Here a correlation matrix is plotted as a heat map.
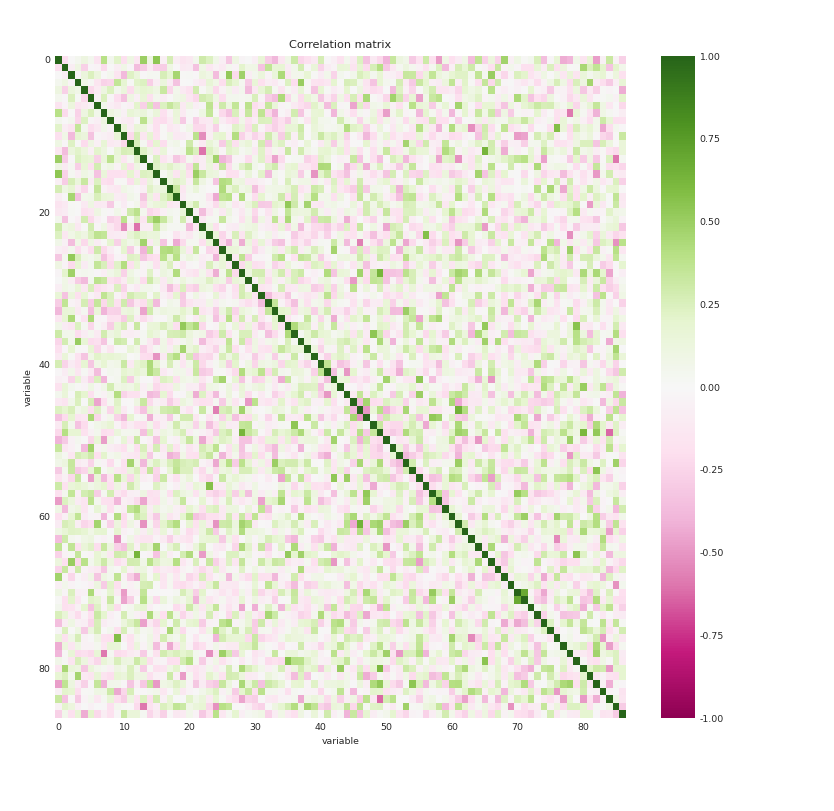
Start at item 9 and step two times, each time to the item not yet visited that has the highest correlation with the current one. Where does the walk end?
60
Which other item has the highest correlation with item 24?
13
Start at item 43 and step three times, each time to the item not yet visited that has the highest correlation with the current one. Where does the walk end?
28
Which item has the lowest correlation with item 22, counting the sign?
12
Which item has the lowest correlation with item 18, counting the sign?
24
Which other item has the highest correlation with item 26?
2
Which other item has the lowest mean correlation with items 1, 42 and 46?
47
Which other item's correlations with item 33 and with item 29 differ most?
7
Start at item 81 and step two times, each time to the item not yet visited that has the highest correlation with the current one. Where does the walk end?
37
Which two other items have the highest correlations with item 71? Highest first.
70, 60
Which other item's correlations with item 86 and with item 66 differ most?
4
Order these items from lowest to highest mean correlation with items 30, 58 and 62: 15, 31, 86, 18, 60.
31, 15, 86, 18, 60
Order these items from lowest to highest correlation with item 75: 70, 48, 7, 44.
44, 70, 7, 48
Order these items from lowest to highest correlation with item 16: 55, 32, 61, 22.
32, 22, 61, 55
